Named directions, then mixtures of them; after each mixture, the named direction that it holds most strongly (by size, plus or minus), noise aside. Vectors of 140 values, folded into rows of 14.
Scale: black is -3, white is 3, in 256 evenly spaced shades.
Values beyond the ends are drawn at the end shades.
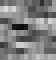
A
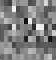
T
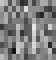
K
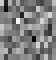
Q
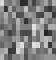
K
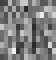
K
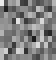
Q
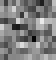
A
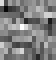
A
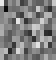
Q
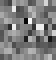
T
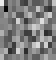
Q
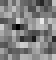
A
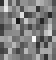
Q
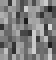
K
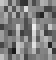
K
